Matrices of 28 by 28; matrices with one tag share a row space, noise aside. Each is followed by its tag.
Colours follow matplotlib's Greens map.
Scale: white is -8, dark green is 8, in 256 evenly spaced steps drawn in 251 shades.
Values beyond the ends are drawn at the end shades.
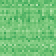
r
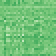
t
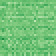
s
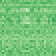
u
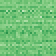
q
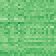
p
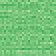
r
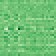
p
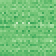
r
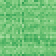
t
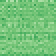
s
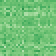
t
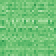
s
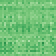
r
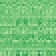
q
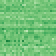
t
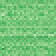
s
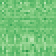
u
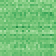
r
